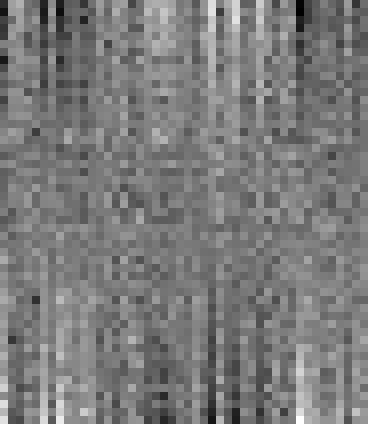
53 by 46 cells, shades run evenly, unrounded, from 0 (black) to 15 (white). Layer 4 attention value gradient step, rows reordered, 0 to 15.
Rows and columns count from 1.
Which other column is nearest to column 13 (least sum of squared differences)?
20
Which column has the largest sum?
28
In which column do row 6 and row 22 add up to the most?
27
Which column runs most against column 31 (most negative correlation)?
36
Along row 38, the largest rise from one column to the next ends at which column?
6
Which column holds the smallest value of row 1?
38
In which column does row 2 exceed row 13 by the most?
21
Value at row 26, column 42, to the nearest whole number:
5
